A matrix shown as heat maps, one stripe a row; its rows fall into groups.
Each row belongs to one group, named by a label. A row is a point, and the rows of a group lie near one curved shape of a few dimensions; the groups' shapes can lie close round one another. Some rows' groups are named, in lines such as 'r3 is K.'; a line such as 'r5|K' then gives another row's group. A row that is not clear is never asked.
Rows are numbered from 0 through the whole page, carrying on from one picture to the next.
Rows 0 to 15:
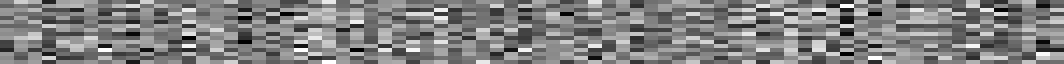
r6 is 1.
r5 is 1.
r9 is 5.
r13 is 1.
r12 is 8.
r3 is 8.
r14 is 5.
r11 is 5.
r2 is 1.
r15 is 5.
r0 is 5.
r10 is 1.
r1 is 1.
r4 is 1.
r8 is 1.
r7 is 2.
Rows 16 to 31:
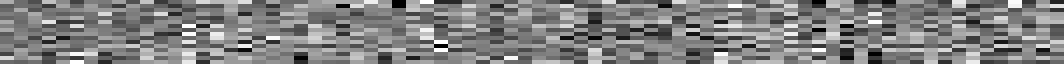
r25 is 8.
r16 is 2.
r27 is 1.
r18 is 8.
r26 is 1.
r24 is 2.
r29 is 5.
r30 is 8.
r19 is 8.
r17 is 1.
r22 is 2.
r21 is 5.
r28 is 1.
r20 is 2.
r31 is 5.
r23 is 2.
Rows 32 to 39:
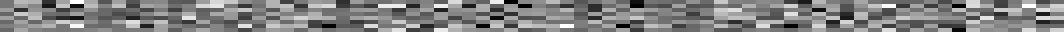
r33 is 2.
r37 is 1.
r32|5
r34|1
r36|1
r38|5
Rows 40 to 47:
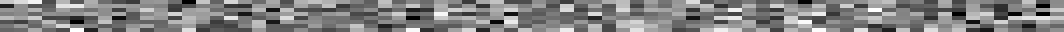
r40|5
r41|1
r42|8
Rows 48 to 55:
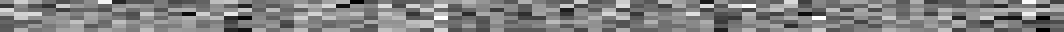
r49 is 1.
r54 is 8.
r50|8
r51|5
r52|1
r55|1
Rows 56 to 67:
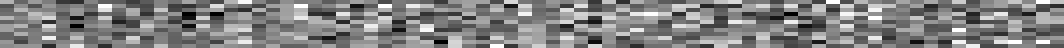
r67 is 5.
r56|1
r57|8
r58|8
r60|5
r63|2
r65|5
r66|1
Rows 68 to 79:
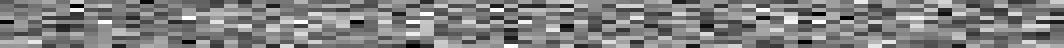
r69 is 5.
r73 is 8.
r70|5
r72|1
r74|8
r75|8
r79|8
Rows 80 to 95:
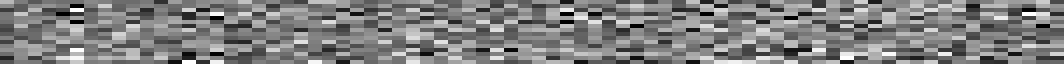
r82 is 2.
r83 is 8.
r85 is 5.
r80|8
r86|1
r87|5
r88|8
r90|1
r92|5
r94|1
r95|2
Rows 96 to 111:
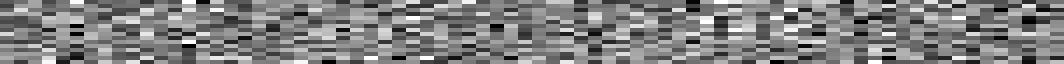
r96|2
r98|2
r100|8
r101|8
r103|1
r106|5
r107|5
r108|5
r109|5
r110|2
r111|5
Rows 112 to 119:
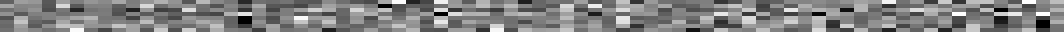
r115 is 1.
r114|1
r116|1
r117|1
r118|1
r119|5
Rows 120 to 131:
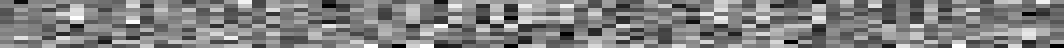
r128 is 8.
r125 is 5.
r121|5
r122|5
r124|5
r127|2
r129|5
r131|2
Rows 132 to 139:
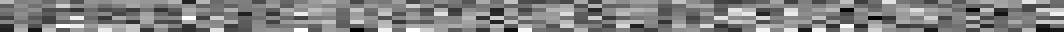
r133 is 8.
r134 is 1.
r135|1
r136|5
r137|1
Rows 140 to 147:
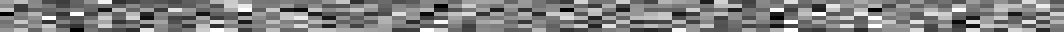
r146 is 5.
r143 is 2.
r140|8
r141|1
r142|8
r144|5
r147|2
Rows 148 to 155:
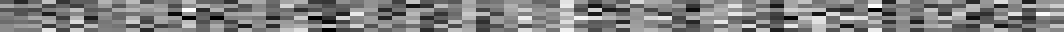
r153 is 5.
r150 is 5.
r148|5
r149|8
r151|1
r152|2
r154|1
